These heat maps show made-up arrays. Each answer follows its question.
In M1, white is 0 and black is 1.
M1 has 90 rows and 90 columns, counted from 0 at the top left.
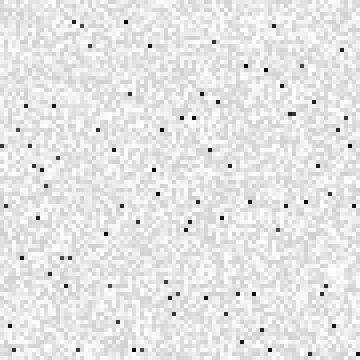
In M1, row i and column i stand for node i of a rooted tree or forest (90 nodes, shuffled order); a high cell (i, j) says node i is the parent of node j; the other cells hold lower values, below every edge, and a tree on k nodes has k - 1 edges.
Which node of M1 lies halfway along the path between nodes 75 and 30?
71
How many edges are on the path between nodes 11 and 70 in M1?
4
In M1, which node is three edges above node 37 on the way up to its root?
57
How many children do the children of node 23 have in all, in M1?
7
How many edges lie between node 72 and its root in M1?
8
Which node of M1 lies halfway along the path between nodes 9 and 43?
25
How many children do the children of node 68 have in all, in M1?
1
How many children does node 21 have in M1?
1
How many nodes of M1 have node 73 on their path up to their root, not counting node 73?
12
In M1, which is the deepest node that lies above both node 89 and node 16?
51
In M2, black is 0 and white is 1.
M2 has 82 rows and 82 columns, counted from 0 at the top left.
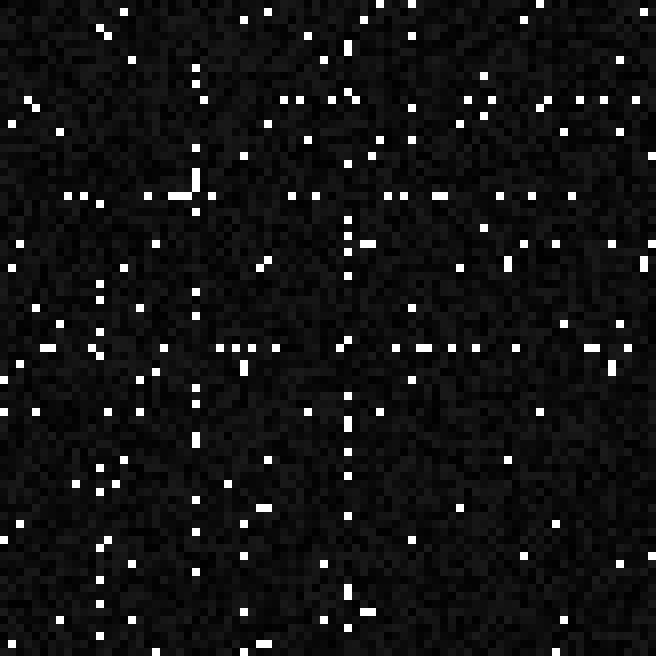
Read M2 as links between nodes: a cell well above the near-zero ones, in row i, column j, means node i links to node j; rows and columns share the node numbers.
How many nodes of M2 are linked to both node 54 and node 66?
1
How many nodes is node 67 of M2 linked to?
3
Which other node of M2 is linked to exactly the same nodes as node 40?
node 16
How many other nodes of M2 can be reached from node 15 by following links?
6
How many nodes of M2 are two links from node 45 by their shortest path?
5
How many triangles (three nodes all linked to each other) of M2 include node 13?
2
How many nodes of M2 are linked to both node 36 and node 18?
1
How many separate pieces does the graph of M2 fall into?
8
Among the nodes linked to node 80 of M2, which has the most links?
node 33
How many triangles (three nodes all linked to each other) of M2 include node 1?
2
